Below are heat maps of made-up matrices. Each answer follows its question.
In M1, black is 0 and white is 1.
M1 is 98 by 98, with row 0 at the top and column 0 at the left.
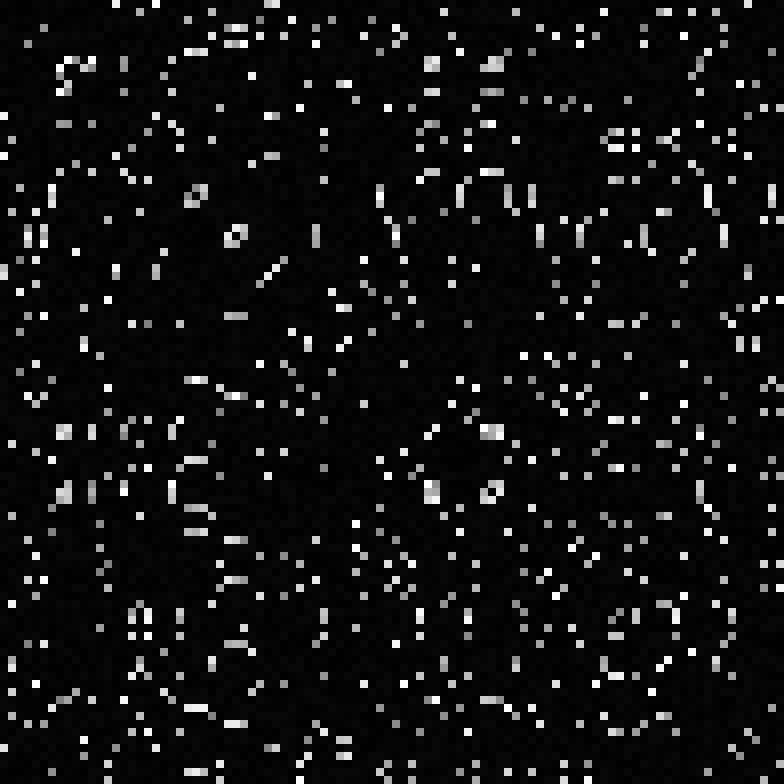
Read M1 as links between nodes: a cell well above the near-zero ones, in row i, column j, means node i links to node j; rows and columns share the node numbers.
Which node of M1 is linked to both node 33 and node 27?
node 59
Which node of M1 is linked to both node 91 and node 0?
node 93
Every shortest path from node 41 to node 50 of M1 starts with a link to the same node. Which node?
node 2
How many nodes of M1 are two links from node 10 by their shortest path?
9
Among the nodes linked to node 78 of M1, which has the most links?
node 30
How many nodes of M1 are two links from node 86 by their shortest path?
9
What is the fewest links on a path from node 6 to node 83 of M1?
6
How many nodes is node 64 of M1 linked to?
8
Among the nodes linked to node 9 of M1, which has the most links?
node 7
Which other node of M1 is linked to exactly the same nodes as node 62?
node 15
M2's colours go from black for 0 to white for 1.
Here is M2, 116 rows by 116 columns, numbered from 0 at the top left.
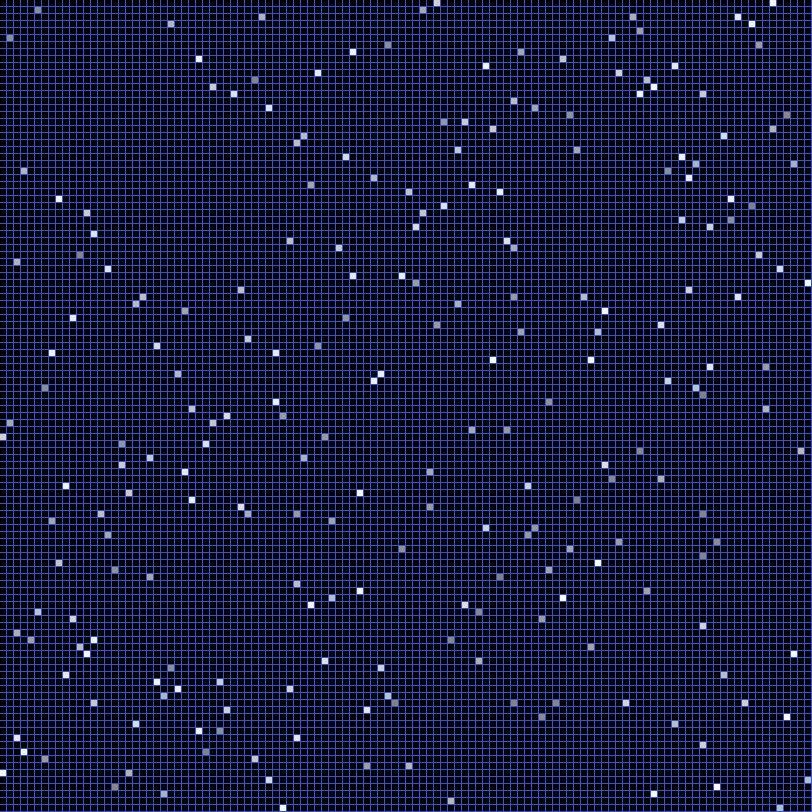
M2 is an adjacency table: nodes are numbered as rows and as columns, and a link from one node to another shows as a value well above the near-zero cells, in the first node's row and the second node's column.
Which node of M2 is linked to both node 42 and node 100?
node 73
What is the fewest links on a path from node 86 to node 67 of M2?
3
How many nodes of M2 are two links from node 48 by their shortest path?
1
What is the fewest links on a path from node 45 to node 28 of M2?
6
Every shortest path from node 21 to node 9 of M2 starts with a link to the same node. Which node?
node 65
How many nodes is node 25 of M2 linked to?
2
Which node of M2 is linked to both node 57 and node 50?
node 39
